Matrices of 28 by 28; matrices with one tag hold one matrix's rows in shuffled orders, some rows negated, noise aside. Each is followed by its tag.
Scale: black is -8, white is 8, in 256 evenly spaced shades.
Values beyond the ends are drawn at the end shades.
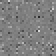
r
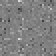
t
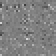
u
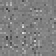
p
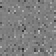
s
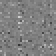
t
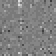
t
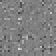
t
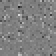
t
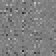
p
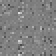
t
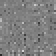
s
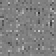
r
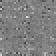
u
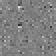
t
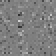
t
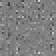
r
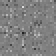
p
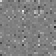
s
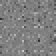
s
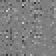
p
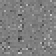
t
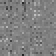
p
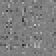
p
